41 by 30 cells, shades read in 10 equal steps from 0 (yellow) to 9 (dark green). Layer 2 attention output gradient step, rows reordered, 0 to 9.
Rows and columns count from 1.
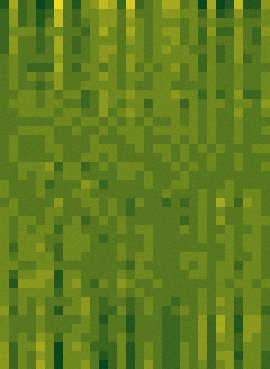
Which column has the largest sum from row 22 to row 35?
7
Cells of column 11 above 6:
2
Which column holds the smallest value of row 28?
5
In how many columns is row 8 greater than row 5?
8
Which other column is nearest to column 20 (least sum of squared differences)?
24
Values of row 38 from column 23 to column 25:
4 7 4
